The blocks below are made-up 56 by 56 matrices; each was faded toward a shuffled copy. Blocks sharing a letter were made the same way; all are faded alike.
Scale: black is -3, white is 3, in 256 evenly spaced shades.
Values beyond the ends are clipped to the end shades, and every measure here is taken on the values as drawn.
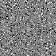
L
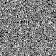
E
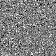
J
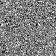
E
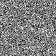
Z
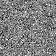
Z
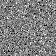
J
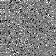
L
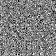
E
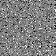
L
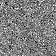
Z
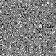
L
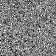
Z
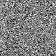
J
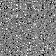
L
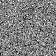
Z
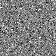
J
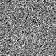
E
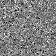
Z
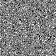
Z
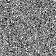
Z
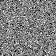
Z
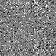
L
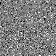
J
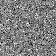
Z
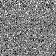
J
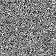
Z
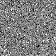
E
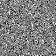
J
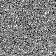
Z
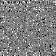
L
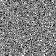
E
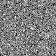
J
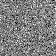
Z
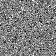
Z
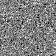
J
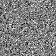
E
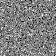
J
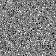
E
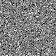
J
